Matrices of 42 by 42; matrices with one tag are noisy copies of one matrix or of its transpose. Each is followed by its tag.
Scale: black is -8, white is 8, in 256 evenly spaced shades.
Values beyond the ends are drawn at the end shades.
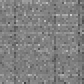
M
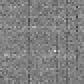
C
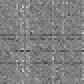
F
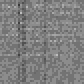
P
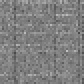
M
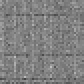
M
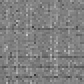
C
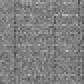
M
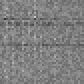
P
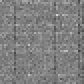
M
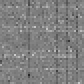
C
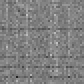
C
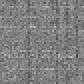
C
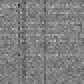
P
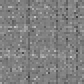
C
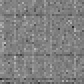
M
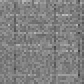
M
